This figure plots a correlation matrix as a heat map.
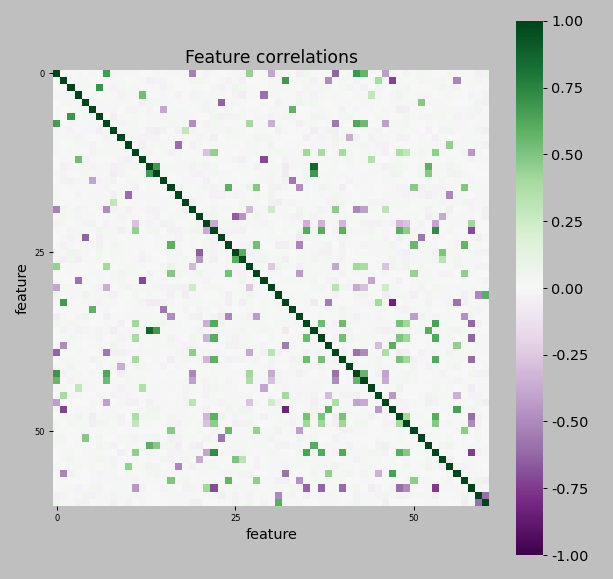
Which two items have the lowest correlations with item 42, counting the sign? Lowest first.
39, 19
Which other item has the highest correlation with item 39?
19
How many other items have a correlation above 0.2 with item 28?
4
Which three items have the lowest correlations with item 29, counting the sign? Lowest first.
12, 3, 44
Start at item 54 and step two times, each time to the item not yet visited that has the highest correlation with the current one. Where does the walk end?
26
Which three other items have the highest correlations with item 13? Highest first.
36, 14, 52
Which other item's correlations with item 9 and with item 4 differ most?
23
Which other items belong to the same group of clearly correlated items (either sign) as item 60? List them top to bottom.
31, 59
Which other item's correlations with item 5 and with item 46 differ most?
33
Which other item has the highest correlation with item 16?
24
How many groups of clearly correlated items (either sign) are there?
14
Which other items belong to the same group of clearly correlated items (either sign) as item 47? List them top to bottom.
1, 32, 38, 45, 56
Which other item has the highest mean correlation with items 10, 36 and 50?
13
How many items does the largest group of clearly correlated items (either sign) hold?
10
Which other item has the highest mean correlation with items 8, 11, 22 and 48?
53
